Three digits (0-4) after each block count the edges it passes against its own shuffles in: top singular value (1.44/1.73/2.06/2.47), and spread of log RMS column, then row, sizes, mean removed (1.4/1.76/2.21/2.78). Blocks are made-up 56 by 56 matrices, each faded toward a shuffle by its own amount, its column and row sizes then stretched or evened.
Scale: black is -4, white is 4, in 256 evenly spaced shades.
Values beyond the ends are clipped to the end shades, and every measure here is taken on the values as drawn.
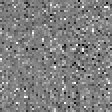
1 2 1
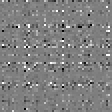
2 3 4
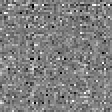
2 1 3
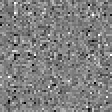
1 2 2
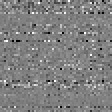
0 1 4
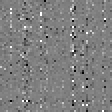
1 3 1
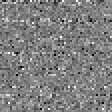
0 0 3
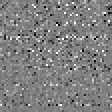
0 0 3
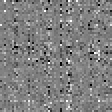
1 4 2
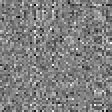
3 1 2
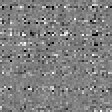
1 2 4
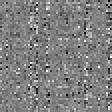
1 4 1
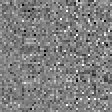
2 2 1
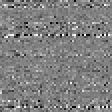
3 0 4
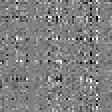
3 4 3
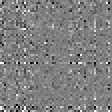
3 4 3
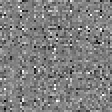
2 3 2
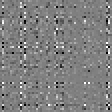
4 4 3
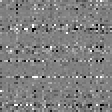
2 2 4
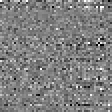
2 1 4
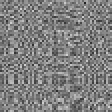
4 0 2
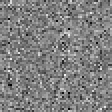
0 2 0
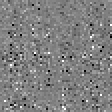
1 2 2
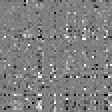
3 3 3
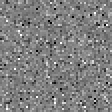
0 1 1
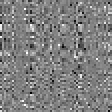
4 4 0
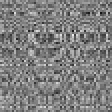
4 1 4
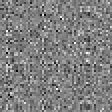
3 3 1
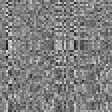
4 4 0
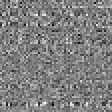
3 0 3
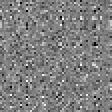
3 3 1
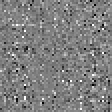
0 3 1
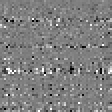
2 1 4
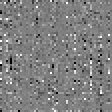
0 4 2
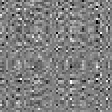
4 4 2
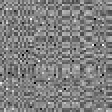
4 0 0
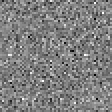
1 0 1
